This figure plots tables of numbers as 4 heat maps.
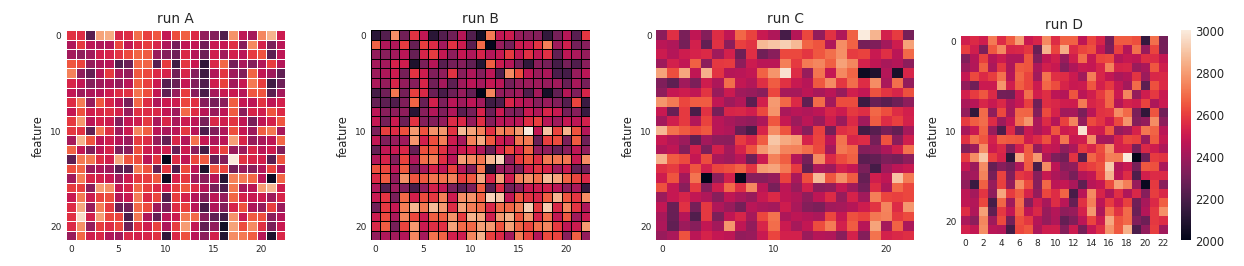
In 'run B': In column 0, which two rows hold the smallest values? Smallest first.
0, 6
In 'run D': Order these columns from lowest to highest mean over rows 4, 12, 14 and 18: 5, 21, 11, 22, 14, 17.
5, 11, 17, 22, 21, 14
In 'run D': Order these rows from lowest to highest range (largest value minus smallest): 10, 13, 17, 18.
18, 17, 10, 13
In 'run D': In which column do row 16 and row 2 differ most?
20
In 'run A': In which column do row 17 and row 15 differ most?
21
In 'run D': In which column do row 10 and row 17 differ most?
4
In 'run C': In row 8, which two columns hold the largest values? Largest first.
10, 19
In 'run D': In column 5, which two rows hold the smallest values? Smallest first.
13, 21
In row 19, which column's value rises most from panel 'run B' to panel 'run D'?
2
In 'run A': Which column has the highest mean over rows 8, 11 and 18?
1
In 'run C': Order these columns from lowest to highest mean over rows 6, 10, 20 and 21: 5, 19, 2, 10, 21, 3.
5, 3, 21, 2, 19, 10
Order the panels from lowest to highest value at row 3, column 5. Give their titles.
run A, run B, run D, run C
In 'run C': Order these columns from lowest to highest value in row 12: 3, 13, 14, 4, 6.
4, 6, 3, 14, 13
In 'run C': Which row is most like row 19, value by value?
8
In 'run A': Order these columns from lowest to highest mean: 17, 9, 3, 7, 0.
9, 0, 3, 17, 7
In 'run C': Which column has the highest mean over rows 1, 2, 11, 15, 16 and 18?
22
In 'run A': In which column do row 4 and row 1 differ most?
0
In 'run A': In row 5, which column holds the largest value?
19
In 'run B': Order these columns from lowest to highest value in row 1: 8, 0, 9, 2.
2, 9, 8, 0
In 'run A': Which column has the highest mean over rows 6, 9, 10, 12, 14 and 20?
7
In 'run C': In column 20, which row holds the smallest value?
7
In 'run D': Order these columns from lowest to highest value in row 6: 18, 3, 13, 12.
13, 3, 12, 18
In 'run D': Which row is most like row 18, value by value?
19
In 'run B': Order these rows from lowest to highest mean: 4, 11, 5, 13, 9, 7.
7, 5, 4, 9, 11, 13
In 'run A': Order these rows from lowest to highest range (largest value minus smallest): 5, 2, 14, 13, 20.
2, 5, 14, 20, 13
